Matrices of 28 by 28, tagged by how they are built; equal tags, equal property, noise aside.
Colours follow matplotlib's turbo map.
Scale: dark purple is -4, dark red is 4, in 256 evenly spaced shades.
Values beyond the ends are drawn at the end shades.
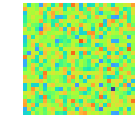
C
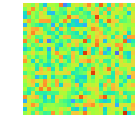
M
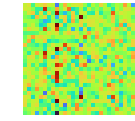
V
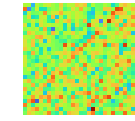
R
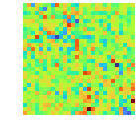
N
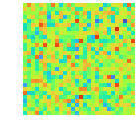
C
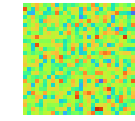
C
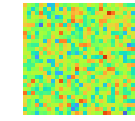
C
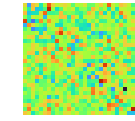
N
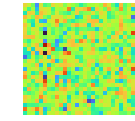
V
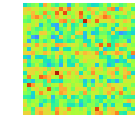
M
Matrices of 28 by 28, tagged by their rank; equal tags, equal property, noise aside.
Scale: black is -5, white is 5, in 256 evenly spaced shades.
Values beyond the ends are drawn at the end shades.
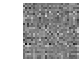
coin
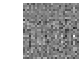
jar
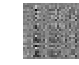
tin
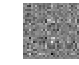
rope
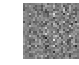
jar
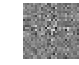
tin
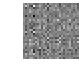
rope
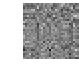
coin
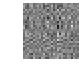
tin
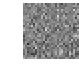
jar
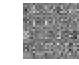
coin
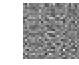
coin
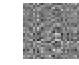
tin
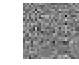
coin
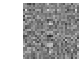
rope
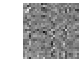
rope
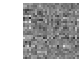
rope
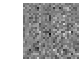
coin
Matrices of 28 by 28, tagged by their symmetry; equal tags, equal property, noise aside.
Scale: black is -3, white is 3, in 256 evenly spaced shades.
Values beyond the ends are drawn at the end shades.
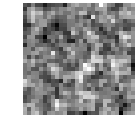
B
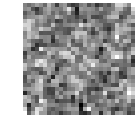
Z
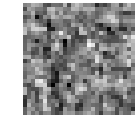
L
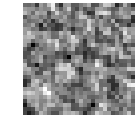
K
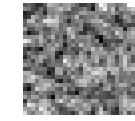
L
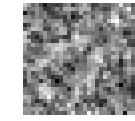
K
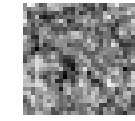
L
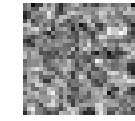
B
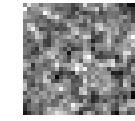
B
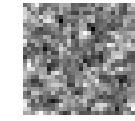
L
